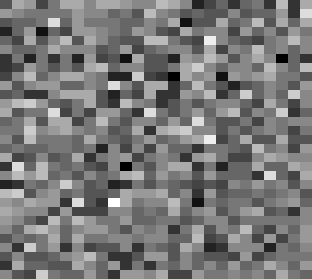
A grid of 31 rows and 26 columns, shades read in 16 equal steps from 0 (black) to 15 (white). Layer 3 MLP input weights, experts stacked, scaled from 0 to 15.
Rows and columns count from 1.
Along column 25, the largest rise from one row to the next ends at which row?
11
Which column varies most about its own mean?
17
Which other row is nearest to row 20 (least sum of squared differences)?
12
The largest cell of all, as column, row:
10, 23
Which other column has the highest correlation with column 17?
9
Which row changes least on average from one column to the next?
25
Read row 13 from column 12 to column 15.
3 13 7 5
